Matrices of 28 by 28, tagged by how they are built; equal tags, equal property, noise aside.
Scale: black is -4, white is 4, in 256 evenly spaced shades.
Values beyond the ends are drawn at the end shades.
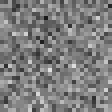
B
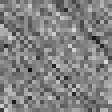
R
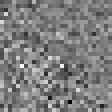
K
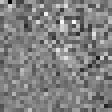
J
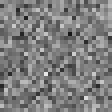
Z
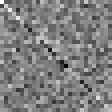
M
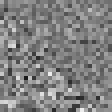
K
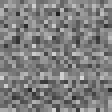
Z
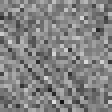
R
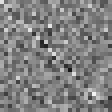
M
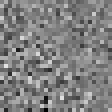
K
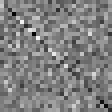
M
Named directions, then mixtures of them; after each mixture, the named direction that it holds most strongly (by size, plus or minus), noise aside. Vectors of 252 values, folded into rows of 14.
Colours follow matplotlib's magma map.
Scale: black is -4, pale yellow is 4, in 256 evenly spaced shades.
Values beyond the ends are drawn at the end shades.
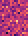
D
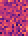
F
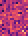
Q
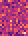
F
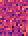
F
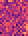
F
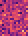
Q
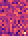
Q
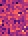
Q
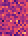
D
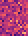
D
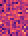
Q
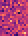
D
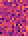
F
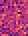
Q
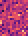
Q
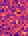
D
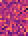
F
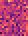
F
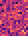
Q
